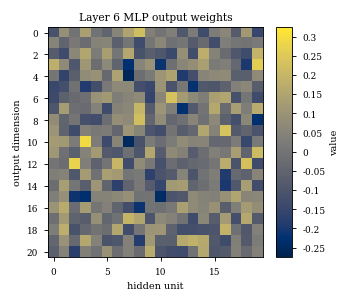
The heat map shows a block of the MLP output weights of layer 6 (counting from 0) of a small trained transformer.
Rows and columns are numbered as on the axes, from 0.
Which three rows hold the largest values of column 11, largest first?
6, 4, 14
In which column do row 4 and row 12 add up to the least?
7
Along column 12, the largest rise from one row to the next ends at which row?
19
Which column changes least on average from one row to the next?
15
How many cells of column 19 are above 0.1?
4
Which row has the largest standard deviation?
3
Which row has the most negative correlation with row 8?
11
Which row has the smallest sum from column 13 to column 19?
5
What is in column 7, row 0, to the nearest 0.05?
0.15
